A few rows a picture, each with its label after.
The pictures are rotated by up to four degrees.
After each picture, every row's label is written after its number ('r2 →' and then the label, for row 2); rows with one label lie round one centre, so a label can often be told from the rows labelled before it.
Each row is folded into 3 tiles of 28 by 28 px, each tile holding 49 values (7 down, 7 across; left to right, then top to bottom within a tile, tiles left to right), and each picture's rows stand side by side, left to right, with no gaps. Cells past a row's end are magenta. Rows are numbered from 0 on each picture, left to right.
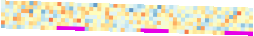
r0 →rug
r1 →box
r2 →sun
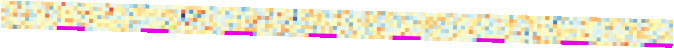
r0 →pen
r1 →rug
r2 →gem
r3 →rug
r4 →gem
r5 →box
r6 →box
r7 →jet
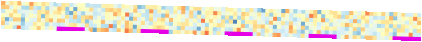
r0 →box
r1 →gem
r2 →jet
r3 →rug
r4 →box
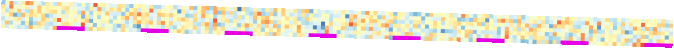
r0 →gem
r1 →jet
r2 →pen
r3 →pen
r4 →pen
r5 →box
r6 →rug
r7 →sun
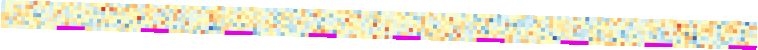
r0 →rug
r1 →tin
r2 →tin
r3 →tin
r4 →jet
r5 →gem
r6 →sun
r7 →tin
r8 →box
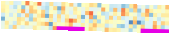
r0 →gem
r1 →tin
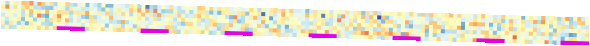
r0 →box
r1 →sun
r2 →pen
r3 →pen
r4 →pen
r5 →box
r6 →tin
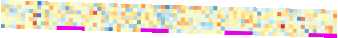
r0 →sun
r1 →box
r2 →jet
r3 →rug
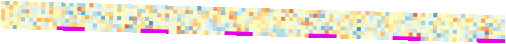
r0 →box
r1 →gem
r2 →tin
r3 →box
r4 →box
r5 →tin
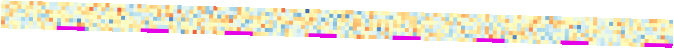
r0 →box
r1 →pen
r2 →sun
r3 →box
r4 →jet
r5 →box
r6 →rug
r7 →gem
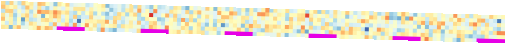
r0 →box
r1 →sun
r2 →tin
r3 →rug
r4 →gem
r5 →rug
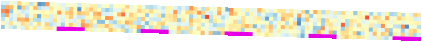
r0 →sun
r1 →pen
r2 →tin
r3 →gem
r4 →tin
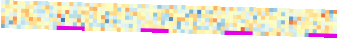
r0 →rug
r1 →box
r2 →pen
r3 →jet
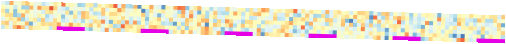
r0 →gem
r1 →gem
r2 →jet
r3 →jet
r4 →tin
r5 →tin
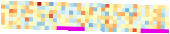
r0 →box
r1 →pen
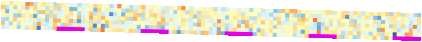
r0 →gem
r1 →jet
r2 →jet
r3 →box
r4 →pen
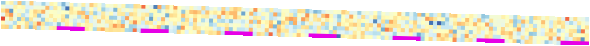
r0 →sun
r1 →jet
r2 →rug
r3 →sun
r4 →jet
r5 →sun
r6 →pen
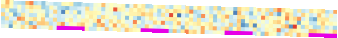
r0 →gem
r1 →rug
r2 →sun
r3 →gem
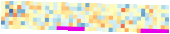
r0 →tin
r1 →gem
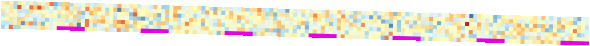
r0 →tin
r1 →rug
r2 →tin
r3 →tin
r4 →pen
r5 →box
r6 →box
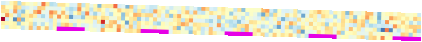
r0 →box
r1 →sun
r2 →rug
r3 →jet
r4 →rug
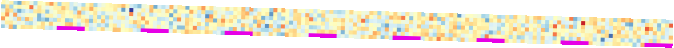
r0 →tin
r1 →box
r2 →jet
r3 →sun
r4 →rug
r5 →sun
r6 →box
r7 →box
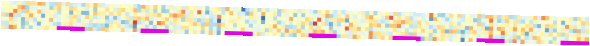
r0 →box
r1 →jet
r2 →rug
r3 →sun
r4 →sun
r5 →jet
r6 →box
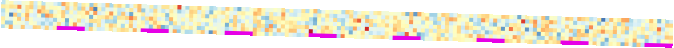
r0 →tin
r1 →pen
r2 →jet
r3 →gem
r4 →jet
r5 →tin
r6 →tin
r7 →pen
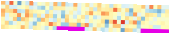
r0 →pen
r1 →rug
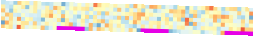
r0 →sun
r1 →jet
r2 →box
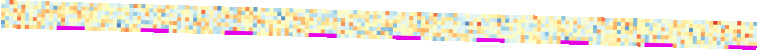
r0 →jet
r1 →tin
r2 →sun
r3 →sun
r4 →tin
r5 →rug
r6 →sun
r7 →jet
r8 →box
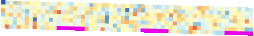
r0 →sun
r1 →box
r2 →pen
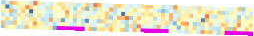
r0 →rug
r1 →jet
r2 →gem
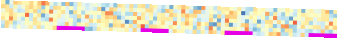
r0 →box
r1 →rug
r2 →rug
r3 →jet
